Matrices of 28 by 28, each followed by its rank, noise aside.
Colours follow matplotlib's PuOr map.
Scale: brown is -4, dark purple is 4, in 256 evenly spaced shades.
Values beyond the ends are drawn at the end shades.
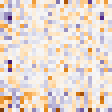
four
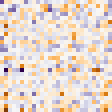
five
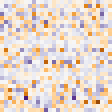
seven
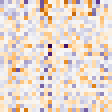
five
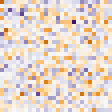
seven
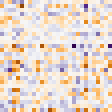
five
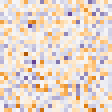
six
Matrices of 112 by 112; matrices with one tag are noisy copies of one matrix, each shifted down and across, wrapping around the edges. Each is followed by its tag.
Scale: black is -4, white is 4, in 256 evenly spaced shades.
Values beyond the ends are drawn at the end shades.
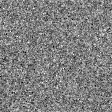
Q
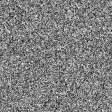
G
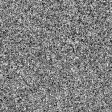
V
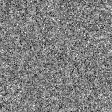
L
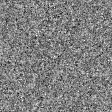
Q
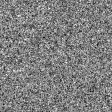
L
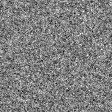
V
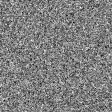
G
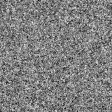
V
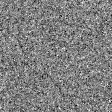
L
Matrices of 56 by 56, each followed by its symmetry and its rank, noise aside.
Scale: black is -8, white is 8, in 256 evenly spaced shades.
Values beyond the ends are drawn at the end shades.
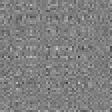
no symmetry, rank five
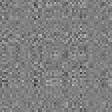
no symmetry, rank five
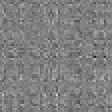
antisymmetric, rank four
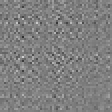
antisymmetric, rank four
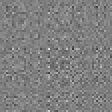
symmetric, rank four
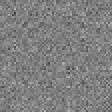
symmetric, rank five
